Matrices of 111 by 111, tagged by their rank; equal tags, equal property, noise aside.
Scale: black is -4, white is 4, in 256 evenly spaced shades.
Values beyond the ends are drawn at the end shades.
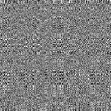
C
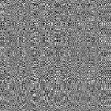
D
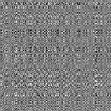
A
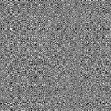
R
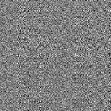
C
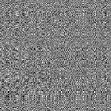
R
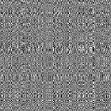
A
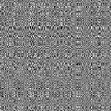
D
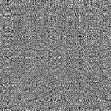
R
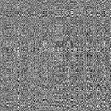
C
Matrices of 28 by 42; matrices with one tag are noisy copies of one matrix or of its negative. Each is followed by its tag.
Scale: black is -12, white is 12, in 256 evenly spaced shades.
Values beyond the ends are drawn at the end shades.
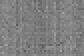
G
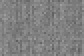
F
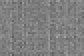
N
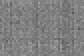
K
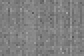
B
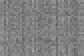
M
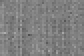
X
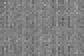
M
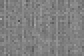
M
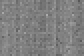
G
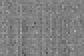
X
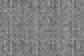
K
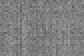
X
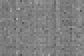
G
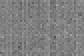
N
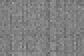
N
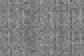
B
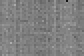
G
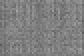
F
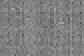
B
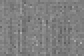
X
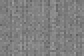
N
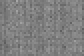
F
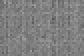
M
